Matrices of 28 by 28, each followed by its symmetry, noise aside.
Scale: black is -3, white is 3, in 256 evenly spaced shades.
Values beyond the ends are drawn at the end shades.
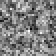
antisymmetric.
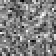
no symmetry.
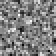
antisymmetric.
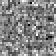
mirrored top to bottom.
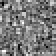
symmetric.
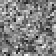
symmetric.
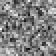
symmetric.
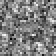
same after a half turn.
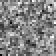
symmetric across the other diagonal.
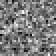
no symmetry.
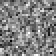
no symmetry.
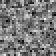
same after a half turn.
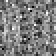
mirrored top to bottom.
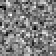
antisymmetric.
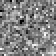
symmetric.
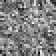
symmetric across the other diagonal.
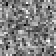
same after a half turn.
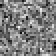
antisymmetric.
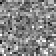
symmetric.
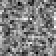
same after a half turn.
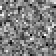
no symmetry.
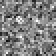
symmetric.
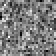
no symmetry.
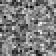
mirrored top to bottom.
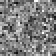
mirrored top to bottom.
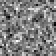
antisymmetric.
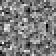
mirrored top to bottom.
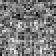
mirrored left to right.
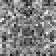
mirrored left to right.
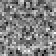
mirrored left to right.
